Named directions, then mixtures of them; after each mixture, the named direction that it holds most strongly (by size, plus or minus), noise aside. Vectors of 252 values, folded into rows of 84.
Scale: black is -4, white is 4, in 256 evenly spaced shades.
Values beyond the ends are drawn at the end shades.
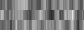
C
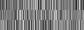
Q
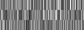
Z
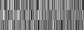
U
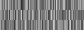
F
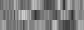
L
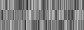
C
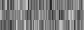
C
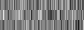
U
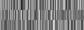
F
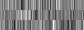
F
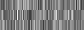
Q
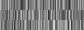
F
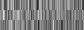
U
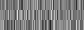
Q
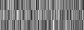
U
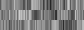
L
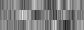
L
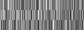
U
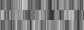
C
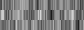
C
